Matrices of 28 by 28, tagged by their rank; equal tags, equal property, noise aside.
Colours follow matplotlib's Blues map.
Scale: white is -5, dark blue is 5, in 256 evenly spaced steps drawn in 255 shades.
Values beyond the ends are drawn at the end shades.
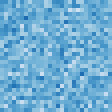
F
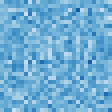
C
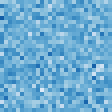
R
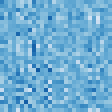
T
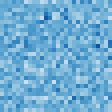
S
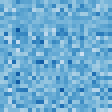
T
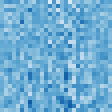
T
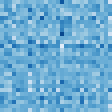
T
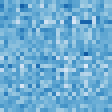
T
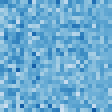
F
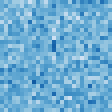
F
